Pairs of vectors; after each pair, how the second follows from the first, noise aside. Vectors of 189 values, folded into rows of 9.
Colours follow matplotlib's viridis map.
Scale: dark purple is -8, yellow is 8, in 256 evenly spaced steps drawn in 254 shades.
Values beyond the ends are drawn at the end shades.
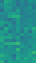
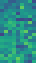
reversed, negated, scaled up.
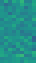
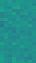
reversed, shrunk.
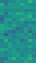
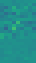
wrapped around, negated, partly zeroed.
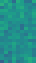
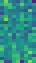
reversed, scaled up.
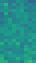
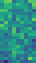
reversed, scaled up.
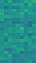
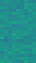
reversed, shrunk.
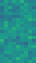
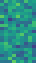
reversed, scaled up.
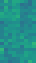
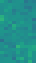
reversed, partly zeroed.
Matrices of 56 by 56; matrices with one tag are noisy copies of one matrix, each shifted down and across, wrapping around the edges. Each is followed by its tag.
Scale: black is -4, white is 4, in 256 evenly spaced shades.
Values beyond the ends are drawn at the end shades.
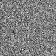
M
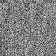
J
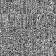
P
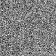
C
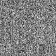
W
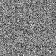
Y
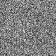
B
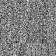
J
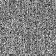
W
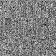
W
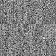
J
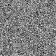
C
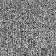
W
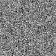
C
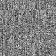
P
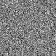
M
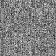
P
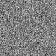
B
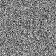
M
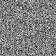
Y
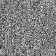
J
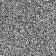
M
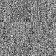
J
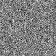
M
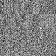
J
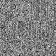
W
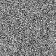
C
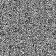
Y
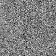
C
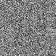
C
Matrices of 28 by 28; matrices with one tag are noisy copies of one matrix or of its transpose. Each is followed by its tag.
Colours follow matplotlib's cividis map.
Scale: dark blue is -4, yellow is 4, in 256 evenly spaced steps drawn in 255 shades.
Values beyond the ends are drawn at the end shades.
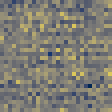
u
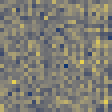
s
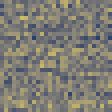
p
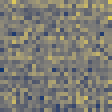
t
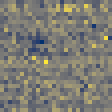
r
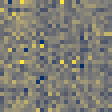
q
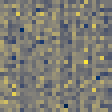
t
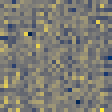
t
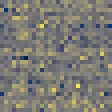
p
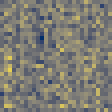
r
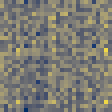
p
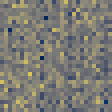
q
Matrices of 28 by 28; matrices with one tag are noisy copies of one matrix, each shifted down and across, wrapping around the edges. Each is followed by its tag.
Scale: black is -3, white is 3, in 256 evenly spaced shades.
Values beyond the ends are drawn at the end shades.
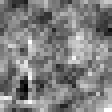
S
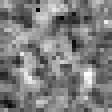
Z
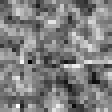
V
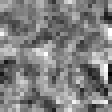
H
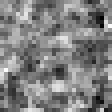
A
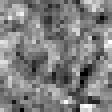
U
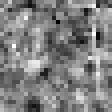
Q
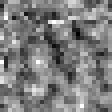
V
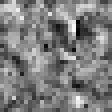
H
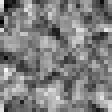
H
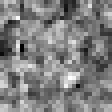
Q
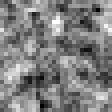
Z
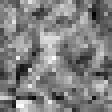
U
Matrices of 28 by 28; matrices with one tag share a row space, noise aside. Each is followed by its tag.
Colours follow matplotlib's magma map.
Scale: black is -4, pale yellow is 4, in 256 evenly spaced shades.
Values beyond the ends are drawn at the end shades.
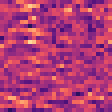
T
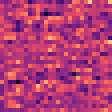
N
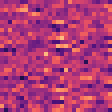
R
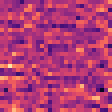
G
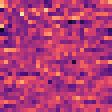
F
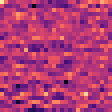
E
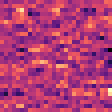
R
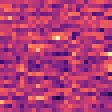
R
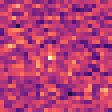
N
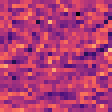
G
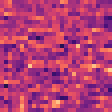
R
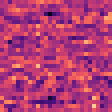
N
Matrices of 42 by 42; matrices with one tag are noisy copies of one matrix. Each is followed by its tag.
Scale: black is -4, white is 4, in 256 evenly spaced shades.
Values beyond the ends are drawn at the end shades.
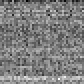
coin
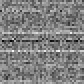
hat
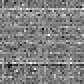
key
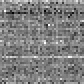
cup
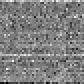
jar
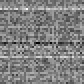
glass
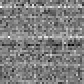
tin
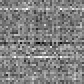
glass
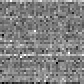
jar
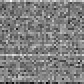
jar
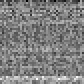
coin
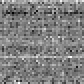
cup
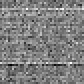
key
